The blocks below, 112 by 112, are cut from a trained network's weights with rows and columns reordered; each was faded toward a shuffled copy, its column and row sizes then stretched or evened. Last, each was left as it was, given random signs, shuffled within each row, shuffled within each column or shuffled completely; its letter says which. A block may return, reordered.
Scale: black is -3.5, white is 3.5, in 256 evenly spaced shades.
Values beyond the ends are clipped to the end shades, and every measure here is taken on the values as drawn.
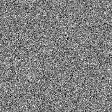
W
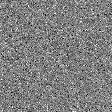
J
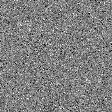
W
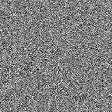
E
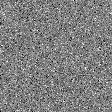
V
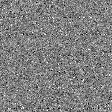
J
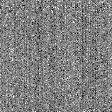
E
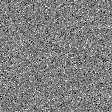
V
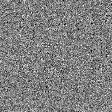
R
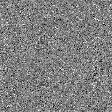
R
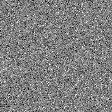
W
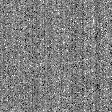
W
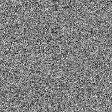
E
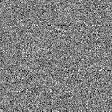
E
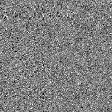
E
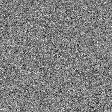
J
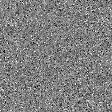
R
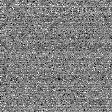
E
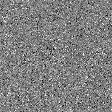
J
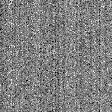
E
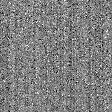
W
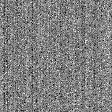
W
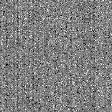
E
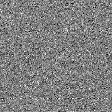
E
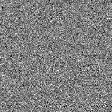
E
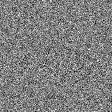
J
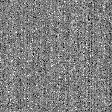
W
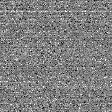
E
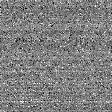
E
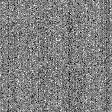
W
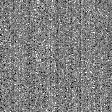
W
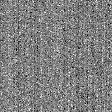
E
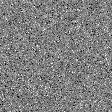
V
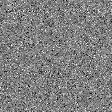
J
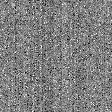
W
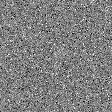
V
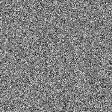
R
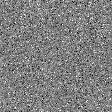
W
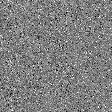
W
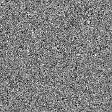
R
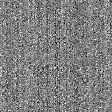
E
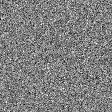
V
